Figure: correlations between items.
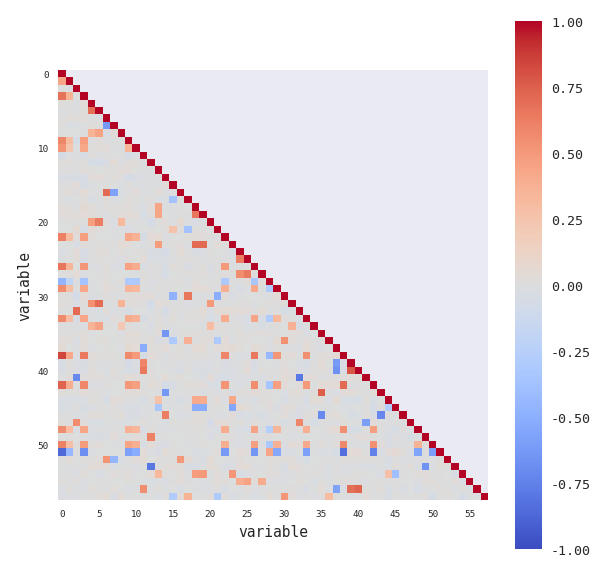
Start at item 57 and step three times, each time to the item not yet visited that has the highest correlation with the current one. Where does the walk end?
36
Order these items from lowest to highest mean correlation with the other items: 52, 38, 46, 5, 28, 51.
51, 28, 46, 52, 5, 38
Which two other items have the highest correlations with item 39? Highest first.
40, 56
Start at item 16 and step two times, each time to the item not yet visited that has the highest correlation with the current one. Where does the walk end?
52
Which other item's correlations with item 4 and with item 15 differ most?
5
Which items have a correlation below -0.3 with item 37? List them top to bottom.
11, 39, 40, 56
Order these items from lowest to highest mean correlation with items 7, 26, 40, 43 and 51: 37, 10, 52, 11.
37, 52, 10, 11
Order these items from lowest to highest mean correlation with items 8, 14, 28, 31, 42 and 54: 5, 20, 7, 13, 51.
51, 7, 13, 20, 5
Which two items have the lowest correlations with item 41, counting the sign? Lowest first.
32, 2
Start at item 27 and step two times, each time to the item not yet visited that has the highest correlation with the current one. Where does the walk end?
24
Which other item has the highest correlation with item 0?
38
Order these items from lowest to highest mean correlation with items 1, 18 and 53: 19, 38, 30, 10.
30, 10, 38, 19
